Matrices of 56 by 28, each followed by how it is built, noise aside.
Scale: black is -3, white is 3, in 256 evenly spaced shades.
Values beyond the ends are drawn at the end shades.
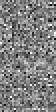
blocks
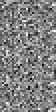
repeating rows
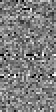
uneven rows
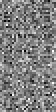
blocks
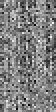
blocks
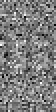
repeating columns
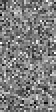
noise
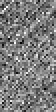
Hankel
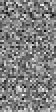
repeating columns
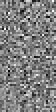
low rank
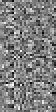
low rank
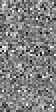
uneven rows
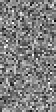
noise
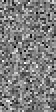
noise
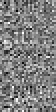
low rank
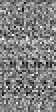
repeating columns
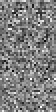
repeating columns
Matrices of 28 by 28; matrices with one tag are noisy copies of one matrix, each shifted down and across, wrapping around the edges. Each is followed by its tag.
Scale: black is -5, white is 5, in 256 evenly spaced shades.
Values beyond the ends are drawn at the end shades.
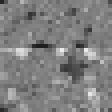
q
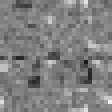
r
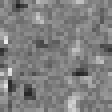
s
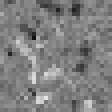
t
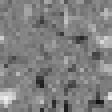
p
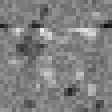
q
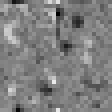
s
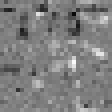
r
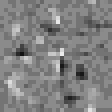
s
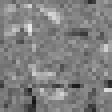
r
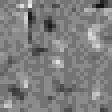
s
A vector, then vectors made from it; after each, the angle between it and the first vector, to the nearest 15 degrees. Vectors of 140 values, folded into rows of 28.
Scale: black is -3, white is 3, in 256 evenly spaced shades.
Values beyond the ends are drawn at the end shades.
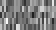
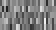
45 degrees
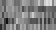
135 degrees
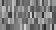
90 degrees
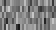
150 degrees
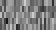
165 degrees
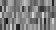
165 degrees
